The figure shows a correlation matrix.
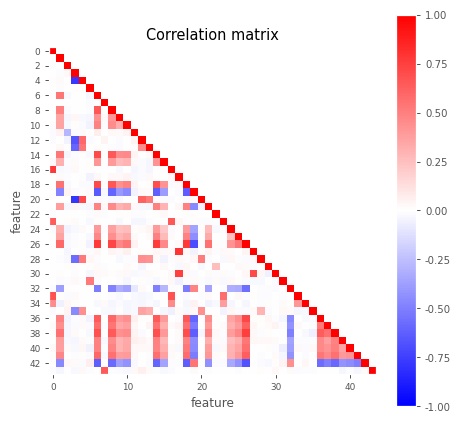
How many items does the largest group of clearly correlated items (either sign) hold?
21
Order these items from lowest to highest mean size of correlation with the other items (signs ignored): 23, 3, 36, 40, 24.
23, 3, 24, 40, 36
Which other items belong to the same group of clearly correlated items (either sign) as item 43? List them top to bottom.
7
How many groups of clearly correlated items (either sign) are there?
8
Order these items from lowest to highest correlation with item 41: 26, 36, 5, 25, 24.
5, 24, 25, 36, 26
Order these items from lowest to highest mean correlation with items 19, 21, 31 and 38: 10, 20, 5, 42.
42, 20, 10, 5
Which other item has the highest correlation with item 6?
26
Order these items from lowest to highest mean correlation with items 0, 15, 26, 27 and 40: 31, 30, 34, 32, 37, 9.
32, 31, 34, 30, 9, 37
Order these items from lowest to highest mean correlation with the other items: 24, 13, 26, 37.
13, 24, 37, 26
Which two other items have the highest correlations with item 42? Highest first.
19, 32
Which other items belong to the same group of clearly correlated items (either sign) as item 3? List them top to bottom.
4, 12, 13, 20, 28, 35
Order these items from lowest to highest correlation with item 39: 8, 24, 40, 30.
30, 24, 40, 8
